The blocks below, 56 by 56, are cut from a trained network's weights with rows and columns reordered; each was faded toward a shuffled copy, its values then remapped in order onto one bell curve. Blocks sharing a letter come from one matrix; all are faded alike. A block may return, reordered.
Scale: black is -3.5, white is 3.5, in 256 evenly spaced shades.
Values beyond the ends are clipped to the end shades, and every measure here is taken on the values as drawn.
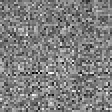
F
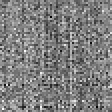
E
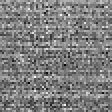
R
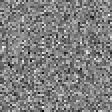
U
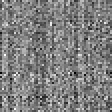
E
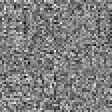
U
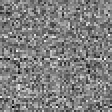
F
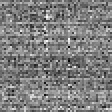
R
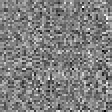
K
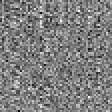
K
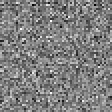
F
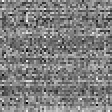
R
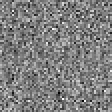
F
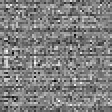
R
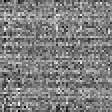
R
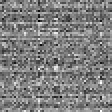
R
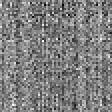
E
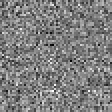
F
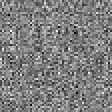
K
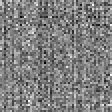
E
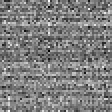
R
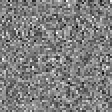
U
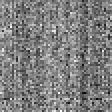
E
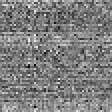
R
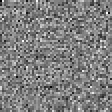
F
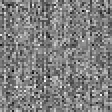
E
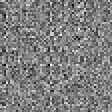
K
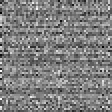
R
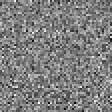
F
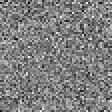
F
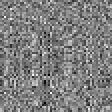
K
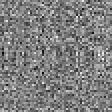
K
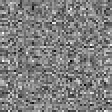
K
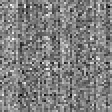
E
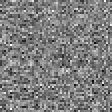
K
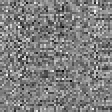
K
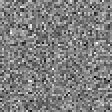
F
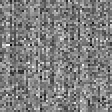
E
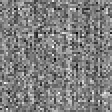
E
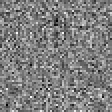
U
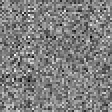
U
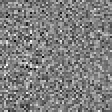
K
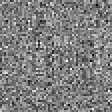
U
